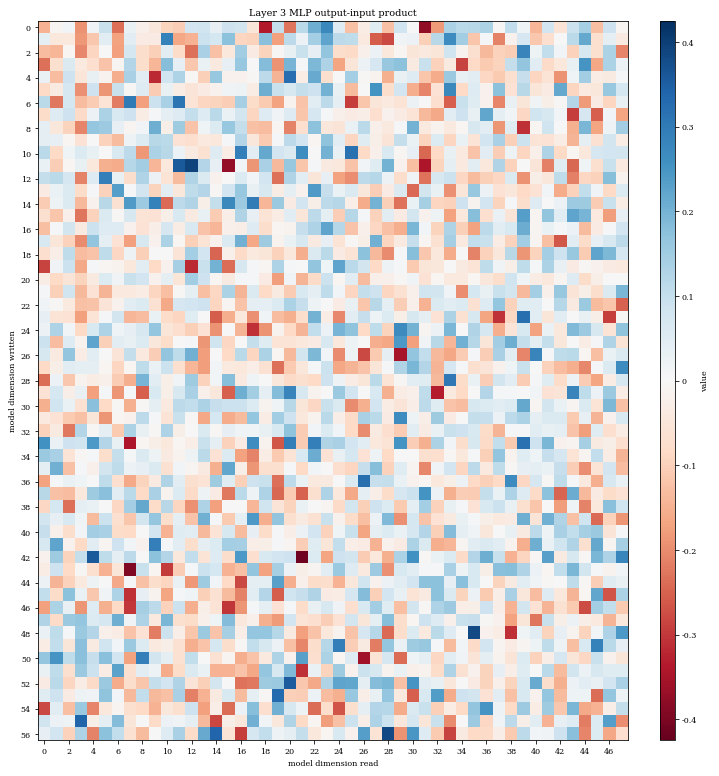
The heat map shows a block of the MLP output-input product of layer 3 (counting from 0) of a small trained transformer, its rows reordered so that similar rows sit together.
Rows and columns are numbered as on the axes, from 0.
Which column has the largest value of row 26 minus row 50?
40
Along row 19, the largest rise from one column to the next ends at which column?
13
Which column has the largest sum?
23
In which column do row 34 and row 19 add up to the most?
22
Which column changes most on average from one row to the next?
15
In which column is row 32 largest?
20
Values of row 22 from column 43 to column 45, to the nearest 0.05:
-0.05 0.15 -0.15
